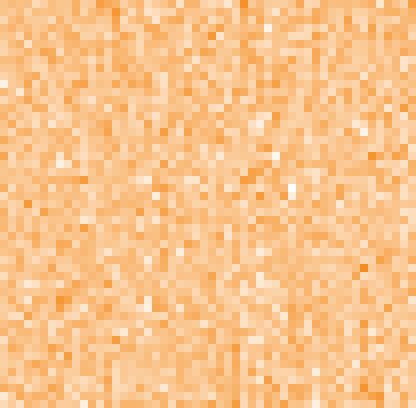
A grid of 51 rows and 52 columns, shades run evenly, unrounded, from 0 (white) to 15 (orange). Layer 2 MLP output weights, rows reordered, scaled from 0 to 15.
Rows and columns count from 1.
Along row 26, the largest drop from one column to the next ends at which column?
5
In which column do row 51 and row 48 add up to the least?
11
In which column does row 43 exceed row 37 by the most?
15
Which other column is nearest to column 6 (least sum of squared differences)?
41
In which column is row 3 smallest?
20
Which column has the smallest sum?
45
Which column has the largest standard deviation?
33
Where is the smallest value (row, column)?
24, 37
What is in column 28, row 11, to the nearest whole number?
7
